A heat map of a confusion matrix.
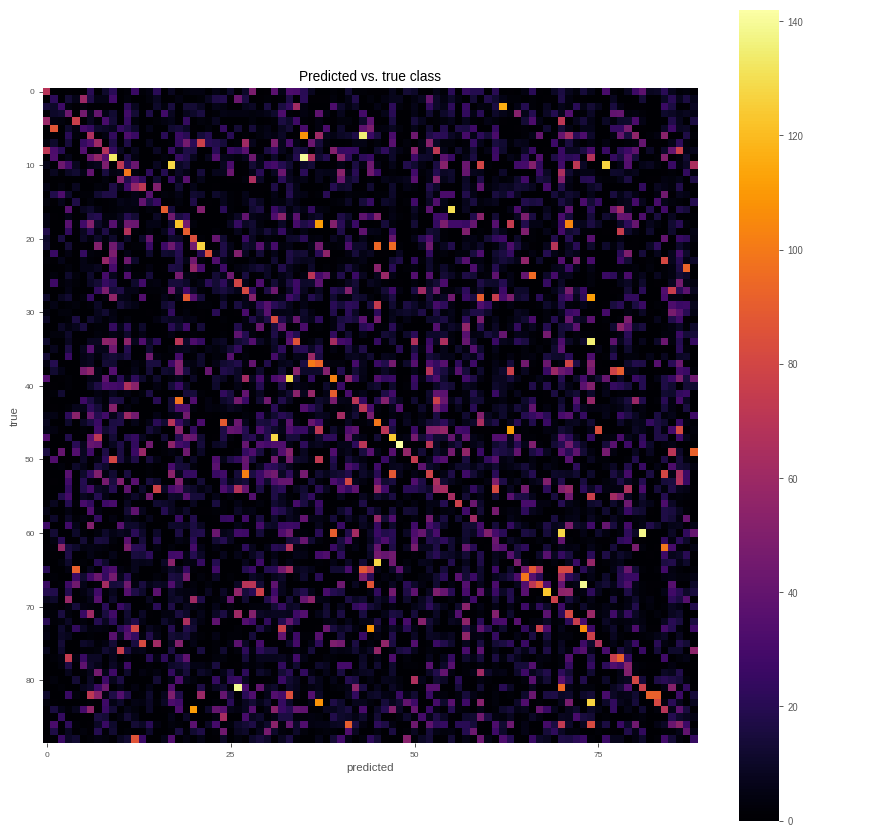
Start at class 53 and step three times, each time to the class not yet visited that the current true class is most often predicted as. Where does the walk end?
33
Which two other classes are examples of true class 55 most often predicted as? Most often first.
74, 77
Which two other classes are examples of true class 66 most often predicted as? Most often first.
65, 70
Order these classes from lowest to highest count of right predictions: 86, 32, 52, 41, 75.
41, 32, 86, 75, 52
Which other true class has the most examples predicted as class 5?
1
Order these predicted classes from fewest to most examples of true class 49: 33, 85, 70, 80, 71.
80, 71, 70, 33, 85
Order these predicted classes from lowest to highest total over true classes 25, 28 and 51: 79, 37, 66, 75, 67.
75, 67, 37, 79, 66
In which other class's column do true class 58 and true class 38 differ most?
78
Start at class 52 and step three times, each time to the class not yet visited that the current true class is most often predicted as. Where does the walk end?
24
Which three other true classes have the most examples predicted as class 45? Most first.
64, 21, 29
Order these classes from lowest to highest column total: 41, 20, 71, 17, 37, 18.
20, 41, 37, 17, 18, 71
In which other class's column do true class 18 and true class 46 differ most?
71
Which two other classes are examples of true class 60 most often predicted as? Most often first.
81, 70
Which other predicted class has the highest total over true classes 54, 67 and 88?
73
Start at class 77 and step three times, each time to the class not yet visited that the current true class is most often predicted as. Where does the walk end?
59
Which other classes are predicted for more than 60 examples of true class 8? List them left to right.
0, 53, 86
